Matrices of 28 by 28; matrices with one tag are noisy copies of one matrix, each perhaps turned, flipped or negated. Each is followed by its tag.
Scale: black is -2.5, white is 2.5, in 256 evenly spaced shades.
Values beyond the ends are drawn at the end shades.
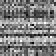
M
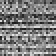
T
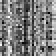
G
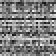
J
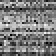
G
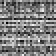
J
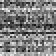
G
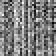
T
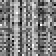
M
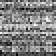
G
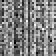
T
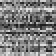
G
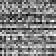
T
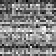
G
